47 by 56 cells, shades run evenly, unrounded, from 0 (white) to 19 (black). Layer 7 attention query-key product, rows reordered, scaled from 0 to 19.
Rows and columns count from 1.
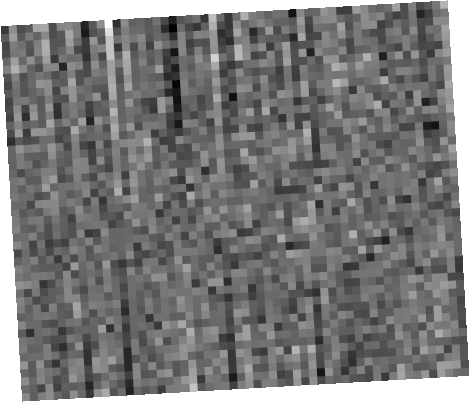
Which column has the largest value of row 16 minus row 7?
20
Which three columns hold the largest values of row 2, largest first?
22, 11, 53
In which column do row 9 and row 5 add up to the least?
14
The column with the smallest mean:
16
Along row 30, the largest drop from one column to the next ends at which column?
48
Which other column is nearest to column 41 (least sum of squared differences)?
33
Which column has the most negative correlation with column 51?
46
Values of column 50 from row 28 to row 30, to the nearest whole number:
10 15 13
